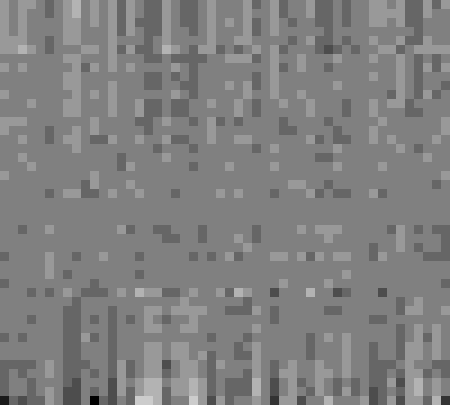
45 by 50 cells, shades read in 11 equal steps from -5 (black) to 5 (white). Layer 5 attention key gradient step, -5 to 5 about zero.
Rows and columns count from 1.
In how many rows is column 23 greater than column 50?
10
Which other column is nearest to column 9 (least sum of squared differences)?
13
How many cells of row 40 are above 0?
10
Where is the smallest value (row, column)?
45, 11
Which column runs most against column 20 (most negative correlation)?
27
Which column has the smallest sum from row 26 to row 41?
9
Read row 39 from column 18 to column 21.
1 0 1 1
